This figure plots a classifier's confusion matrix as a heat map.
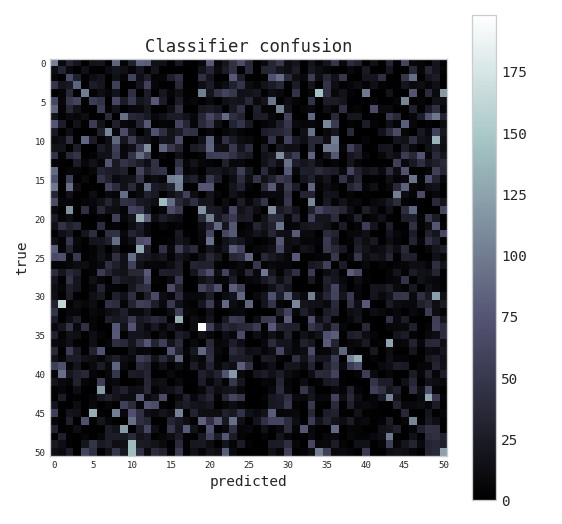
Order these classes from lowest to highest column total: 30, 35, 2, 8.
2, 35, 30, 8
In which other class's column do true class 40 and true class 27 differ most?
23
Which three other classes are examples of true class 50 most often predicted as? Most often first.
10, 34, 22
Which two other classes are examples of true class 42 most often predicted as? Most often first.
6, 48
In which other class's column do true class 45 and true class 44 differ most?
5
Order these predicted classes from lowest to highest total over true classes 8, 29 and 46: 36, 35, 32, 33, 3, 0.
32, 3, 33, 0, 36, 35
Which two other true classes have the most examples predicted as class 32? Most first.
47, 42
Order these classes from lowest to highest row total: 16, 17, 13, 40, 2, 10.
17, 13, 40, 2, 10, 16
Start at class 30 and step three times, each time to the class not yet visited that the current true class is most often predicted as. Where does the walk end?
36
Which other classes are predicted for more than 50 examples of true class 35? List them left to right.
8, 24, 36
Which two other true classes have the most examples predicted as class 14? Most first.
18, 11
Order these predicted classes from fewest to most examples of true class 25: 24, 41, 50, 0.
50, 41, 24, 0
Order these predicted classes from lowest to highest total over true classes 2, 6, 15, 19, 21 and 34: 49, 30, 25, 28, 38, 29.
38, 25, 30, 49, 28, 29
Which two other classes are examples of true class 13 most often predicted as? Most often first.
30, 7
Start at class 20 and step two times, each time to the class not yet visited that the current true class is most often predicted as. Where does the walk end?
12
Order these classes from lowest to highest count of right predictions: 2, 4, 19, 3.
2, 3, 4, 19
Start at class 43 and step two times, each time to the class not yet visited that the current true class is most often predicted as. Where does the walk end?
22
